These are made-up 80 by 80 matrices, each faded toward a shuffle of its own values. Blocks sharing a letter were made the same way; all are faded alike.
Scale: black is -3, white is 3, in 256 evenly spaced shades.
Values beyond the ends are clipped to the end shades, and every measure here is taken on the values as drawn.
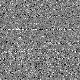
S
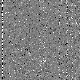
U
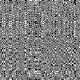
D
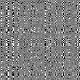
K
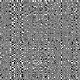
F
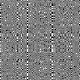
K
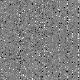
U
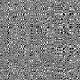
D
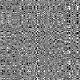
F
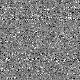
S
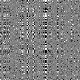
K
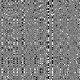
K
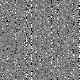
U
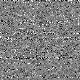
S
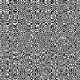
F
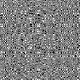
D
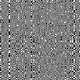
K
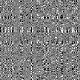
F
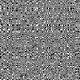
D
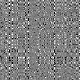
K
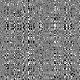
F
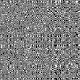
D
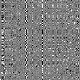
K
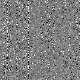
U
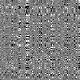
F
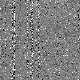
U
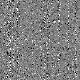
U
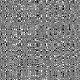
F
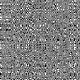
D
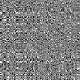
D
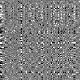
F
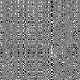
K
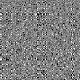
D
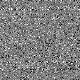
S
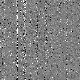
U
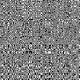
D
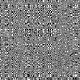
F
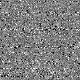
S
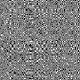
D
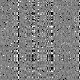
K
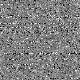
S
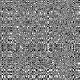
D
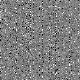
U
